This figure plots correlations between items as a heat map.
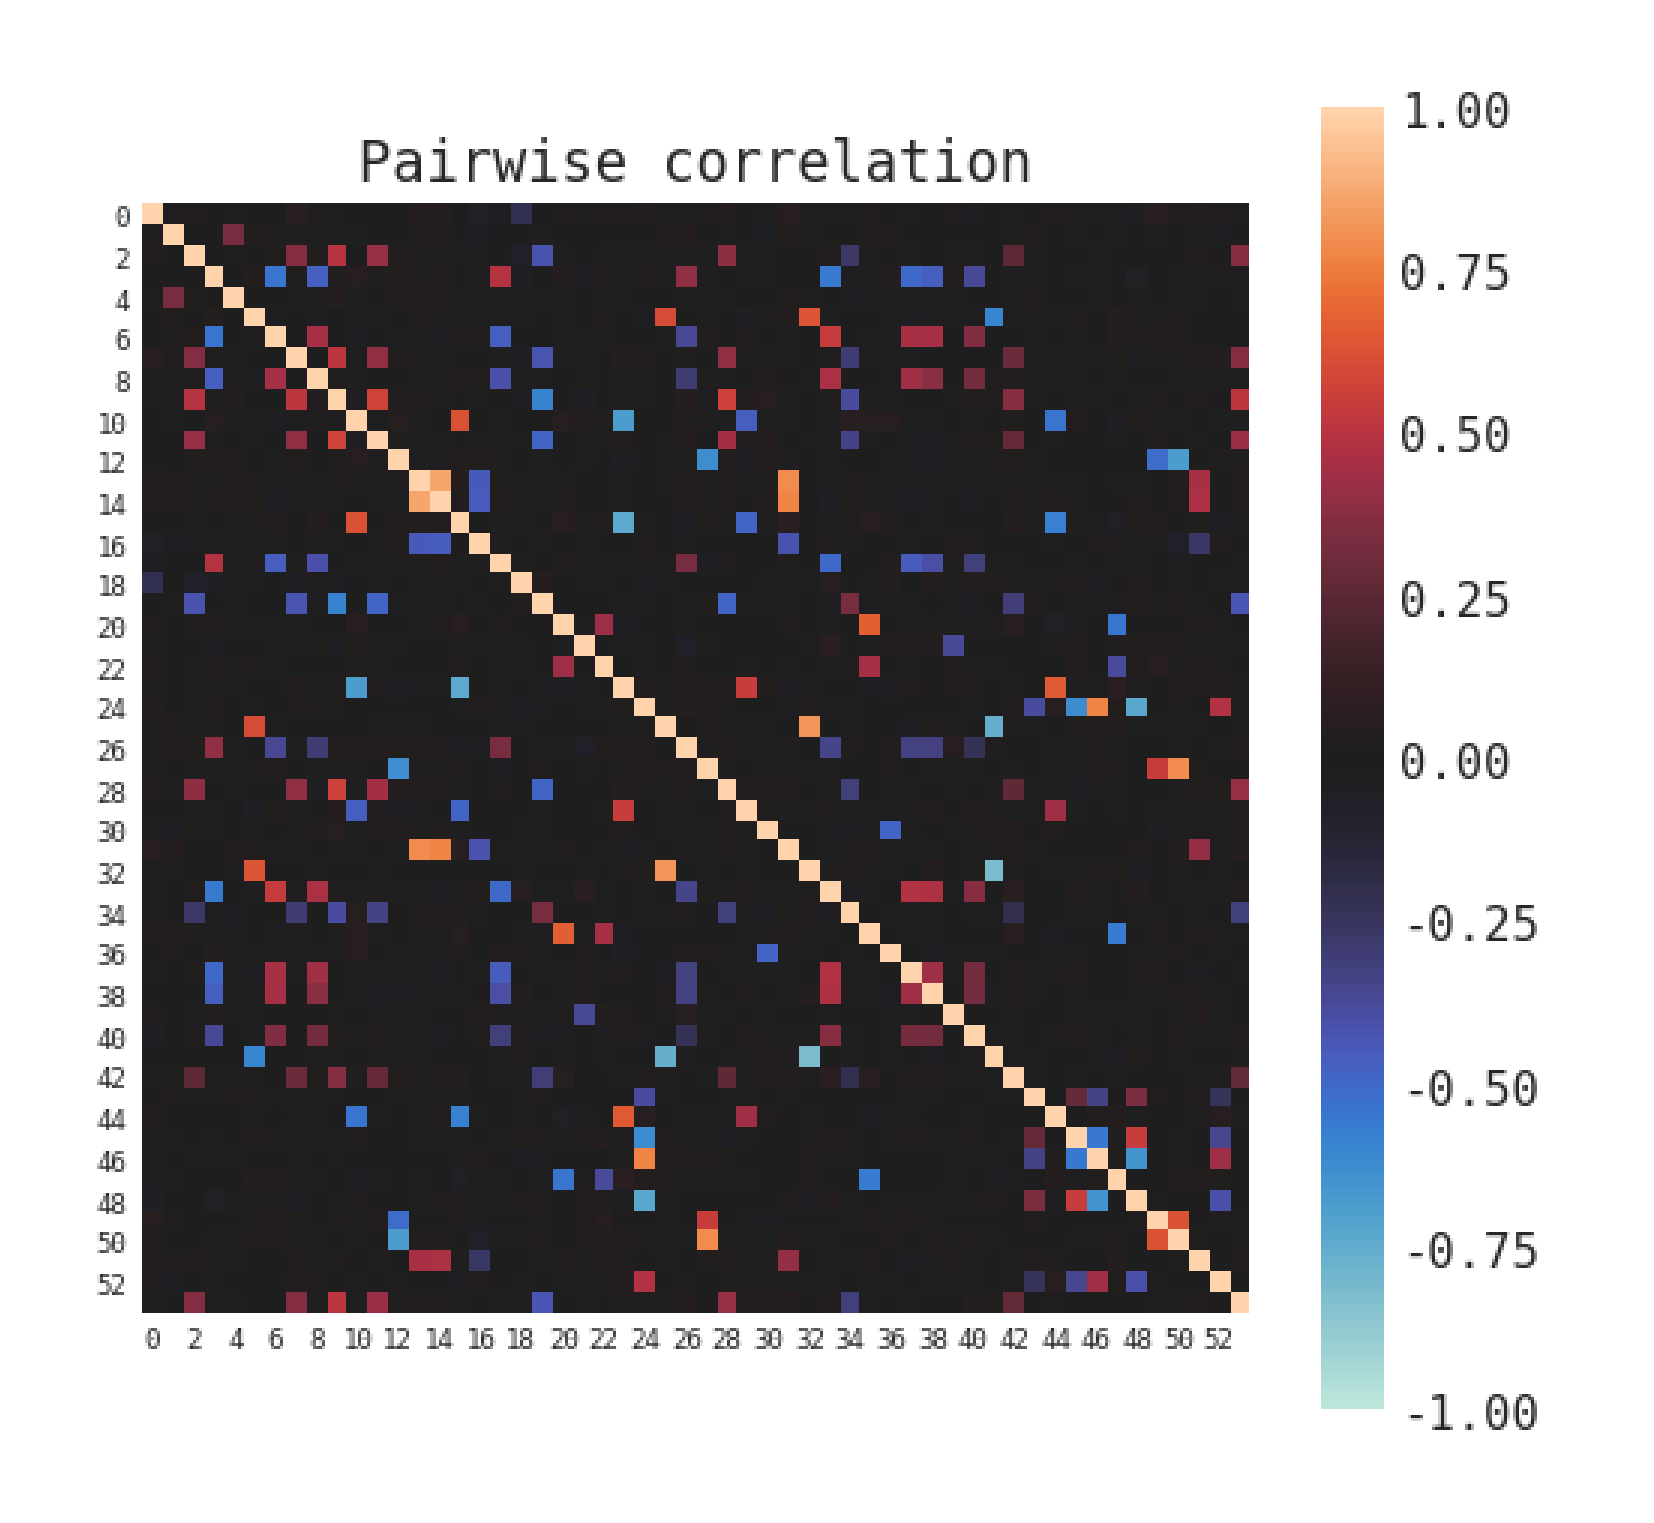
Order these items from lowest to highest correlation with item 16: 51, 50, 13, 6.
13, 51, 50, 6
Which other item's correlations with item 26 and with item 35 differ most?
20
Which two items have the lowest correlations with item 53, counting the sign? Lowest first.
19, 34
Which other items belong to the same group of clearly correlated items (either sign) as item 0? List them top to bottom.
18
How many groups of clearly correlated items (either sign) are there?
12
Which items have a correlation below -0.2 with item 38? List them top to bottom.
3, 17, 26
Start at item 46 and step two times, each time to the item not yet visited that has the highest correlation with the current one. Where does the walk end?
52
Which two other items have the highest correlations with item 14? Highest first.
13, 31
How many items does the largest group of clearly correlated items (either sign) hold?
9
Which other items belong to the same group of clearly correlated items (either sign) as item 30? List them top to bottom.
36
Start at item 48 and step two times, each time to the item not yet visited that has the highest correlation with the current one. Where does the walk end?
43
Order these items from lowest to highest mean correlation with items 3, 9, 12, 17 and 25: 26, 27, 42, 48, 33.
33, 27, 48, 42, 26
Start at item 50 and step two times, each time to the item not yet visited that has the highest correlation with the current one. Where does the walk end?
49
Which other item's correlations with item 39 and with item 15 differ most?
23
